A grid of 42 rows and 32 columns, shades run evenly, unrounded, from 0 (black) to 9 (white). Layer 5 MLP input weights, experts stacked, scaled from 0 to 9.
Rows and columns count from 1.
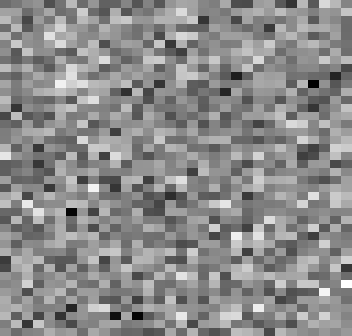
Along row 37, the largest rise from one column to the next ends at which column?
30
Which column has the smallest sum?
19
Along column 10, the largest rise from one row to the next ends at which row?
39
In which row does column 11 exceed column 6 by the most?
20
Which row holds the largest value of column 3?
26
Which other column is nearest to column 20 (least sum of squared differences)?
28
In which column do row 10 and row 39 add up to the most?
24
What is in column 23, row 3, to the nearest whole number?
6
